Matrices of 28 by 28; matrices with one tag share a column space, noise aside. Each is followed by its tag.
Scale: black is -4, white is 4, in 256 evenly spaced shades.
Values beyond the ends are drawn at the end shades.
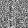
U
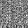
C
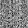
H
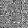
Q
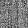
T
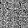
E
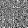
U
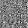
C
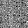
C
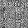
T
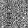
H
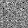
E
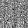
C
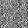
H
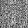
C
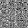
E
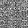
E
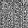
E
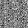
E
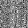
U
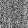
C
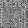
T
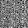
U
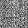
H
